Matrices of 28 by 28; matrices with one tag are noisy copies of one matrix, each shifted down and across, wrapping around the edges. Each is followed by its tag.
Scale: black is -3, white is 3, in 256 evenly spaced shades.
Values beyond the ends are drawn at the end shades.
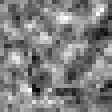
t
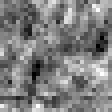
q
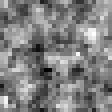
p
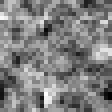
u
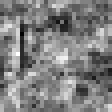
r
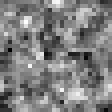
t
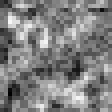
q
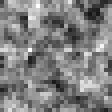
u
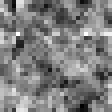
u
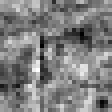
r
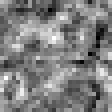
q
